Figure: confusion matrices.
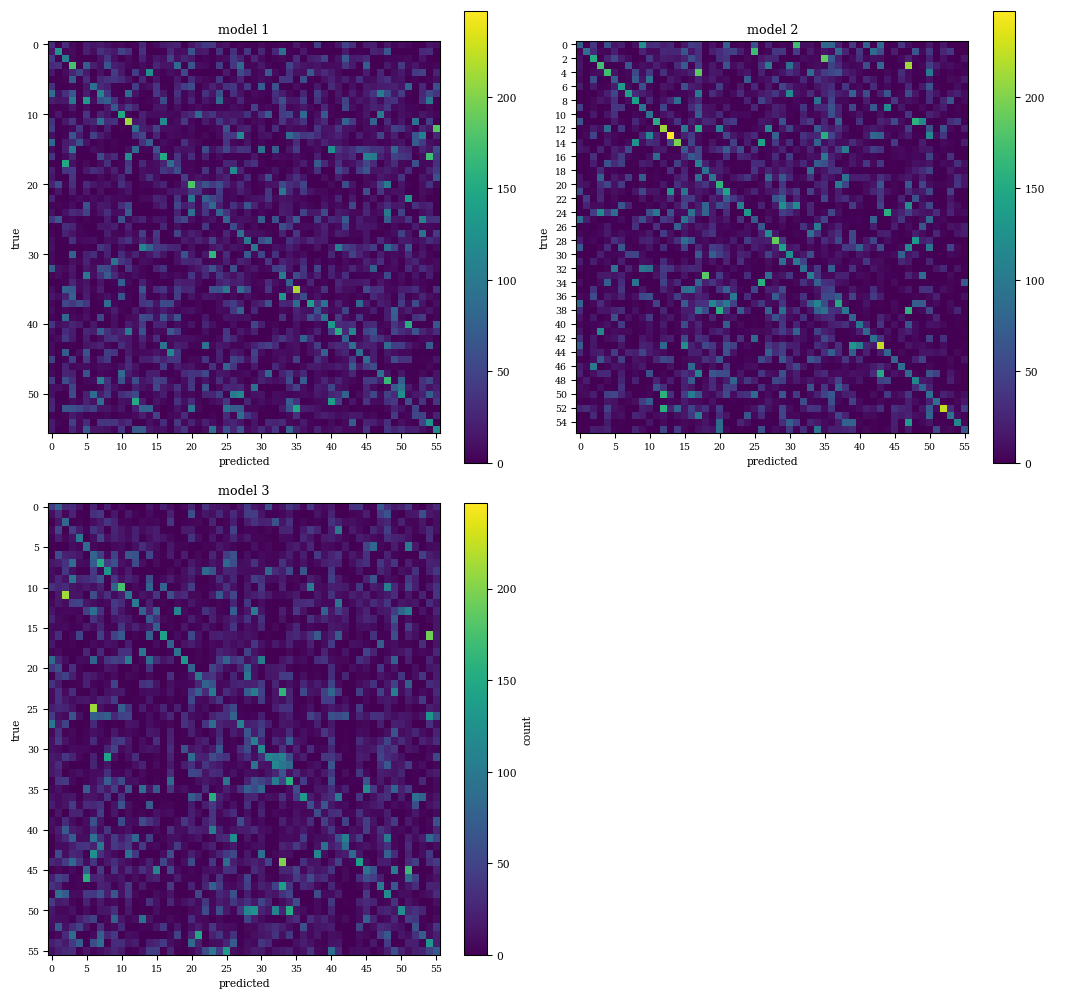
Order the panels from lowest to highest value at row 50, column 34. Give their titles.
model 1, model 2, model 3
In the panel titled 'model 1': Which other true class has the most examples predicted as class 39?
37
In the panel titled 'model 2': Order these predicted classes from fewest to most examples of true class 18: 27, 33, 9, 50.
9, 27, 50, 33
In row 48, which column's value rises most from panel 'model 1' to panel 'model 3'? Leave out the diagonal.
1
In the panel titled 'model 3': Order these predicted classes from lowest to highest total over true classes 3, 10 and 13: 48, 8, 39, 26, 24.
8, 24, 39, 26, 48
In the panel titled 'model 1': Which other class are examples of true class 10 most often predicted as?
47
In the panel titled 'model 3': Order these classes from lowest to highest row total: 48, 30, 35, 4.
4, 30, 48, 35
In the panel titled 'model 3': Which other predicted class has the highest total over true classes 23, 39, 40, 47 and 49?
33
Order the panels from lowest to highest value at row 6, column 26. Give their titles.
model 2, model 1, model 3
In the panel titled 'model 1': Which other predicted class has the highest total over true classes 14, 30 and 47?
23
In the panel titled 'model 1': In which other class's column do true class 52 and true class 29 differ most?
35
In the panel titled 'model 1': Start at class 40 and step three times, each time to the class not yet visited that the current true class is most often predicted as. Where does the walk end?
55
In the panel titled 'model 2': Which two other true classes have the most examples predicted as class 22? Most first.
36, 48
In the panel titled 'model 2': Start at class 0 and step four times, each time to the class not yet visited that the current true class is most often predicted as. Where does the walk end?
43
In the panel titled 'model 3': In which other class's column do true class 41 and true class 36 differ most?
23
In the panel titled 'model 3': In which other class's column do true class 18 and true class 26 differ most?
54
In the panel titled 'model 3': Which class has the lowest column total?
43
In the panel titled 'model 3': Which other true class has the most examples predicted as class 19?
30
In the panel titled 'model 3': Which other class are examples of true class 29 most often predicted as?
34
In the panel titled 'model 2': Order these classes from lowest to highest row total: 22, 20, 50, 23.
22, 20, 23, 50
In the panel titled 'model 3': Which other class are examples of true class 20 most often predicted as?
28
